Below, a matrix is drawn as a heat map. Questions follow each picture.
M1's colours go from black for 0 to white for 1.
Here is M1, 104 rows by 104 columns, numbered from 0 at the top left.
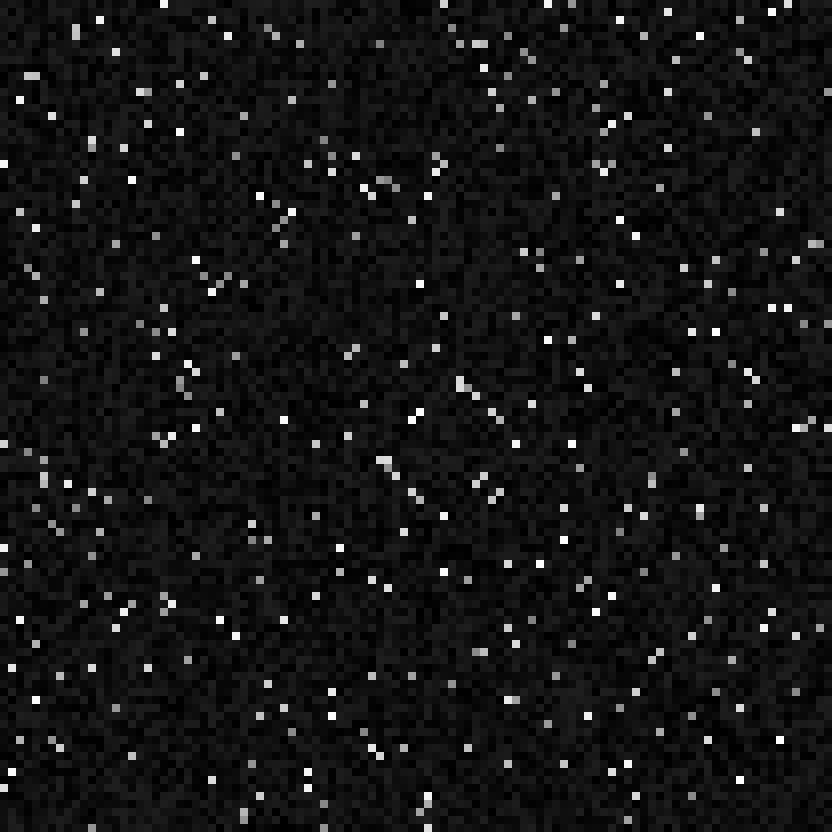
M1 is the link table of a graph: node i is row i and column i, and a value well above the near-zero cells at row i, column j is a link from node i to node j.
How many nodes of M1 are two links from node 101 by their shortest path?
5
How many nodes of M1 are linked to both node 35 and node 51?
2
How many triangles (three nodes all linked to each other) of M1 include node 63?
4
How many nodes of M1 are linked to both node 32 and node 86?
2
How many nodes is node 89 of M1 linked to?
4
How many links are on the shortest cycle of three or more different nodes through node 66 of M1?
4
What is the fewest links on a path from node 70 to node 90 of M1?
7
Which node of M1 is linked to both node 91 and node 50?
node 45
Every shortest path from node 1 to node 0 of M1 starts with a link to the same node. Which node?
node 96
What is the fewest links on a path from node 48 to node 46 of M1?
3
